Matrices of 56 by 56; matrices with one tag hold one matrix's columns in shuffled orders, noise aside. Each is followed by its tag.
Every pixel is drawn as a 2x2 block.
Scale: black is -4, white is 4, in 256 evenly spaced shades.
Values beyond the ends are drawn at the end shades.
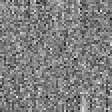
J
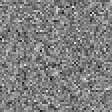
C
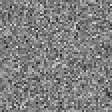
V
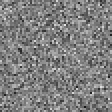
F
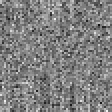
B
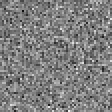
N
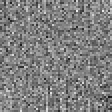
J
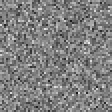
F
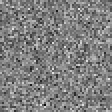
N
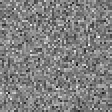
F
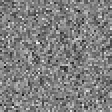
N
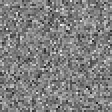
F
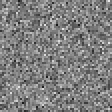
F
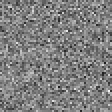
C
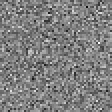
C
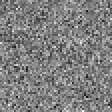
N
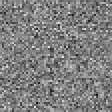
V
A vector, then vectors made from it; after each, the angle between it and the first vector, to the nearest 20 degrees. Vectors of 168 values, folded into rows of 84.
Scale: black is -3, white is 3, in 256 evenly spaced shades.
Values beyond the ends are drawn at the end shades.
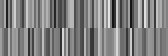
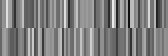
140 degrees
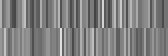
120 degrees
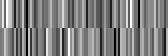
120 degrees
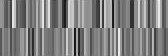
60 degrees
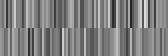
20 degrees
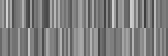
140 degrees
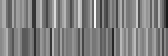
100 degrees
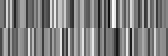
160 degrees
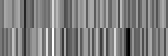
100 degrees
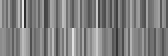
100 degrees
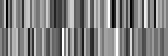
20 degrees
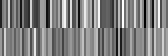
100 degrees
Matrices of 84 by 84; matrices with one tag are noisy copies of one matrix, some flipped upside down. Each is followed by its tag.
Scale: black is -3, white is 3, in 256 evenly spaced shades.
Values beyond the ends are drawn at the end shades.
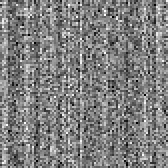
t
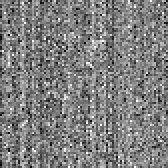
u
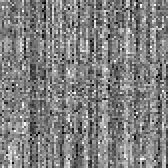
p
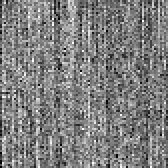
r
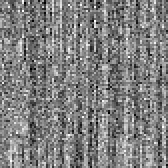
p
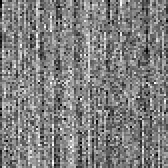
r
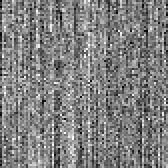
r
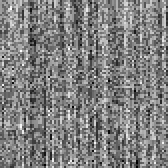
p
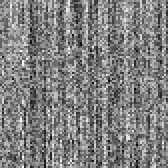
p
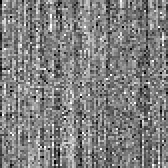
r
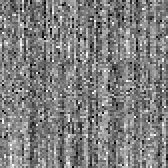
p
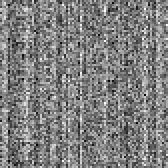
t
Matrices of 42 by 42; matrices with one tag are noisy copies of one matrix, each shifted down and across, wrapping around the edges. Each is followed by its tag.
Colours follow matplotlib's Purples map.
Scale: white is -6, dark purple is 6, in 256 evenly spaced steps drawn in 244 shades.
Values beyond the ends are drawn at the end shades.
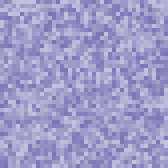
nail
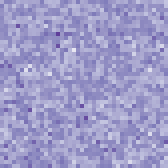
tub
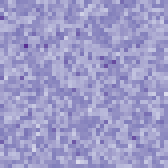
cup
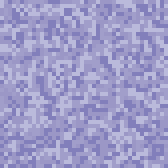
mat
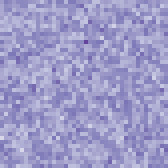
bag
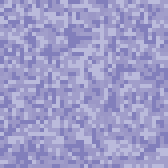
bag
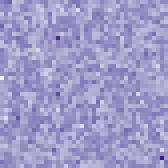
nail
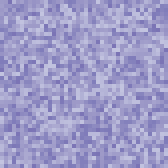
nail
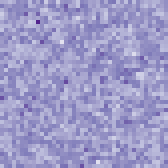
bag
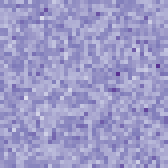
nail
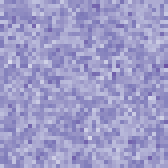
cup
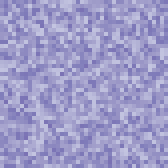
mat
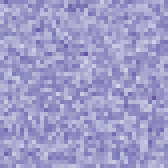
mat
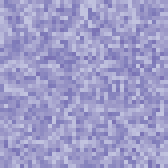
mat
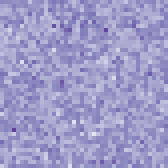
tub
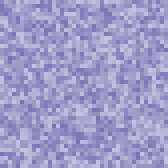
bag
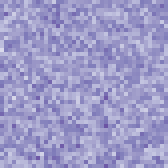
mat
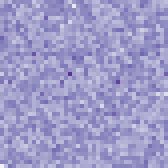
tub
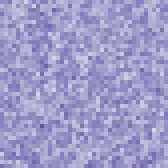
cup
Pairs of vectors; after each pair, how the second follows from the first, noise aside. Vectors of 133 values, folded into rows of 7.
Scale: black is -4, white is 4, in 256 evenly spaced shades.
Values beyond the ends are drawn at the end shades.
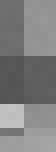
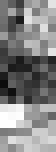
scaled up.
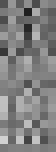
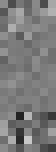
wrapped around, partly zeroed.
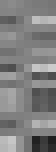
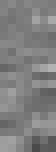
shrunk.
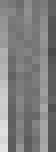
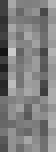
wrapped around, negated.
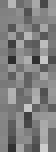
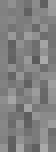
shrunk.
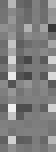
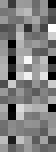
negated, scaled up.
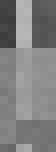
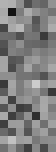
shuffled.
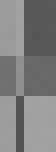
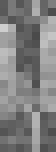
wrapped around, negated.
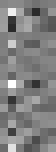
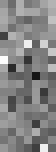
shuffled.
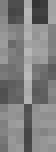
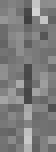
negated, partly zeroed.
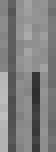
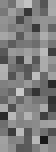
shuffled.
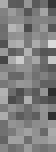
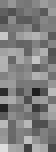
reversed, negated.
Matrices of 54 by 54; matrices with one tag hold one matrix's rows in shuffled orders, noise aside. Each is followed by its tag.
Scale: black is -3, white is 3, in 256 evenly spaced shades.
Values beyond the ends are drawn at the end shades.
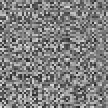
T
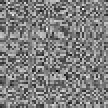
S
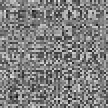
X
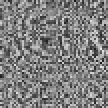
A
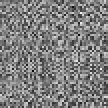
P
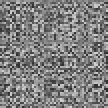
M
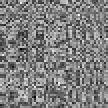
S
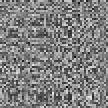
X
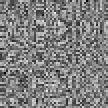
S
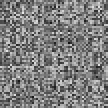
M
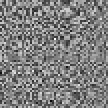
T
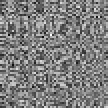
S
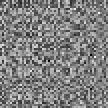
T
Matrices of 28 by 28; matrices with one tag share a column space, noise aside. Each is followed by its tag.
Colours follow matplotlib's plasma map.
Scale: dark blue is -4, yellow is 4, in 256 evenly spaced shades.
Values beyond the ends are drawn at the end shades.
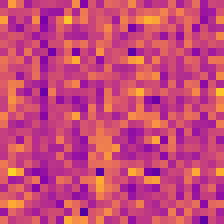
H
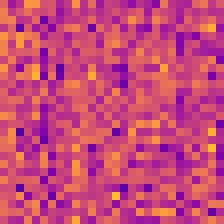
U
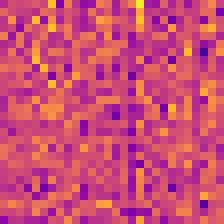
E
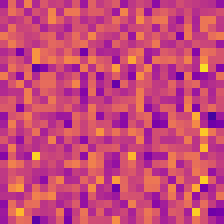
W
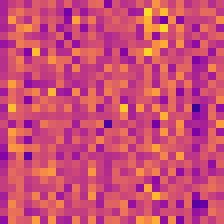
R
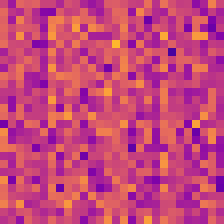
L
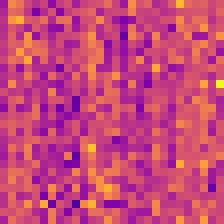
E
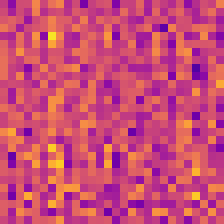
U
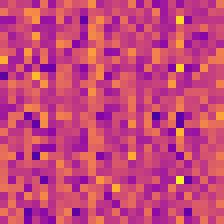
W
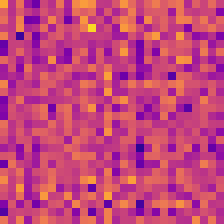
E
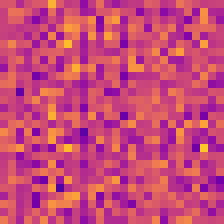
L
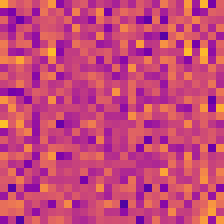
R
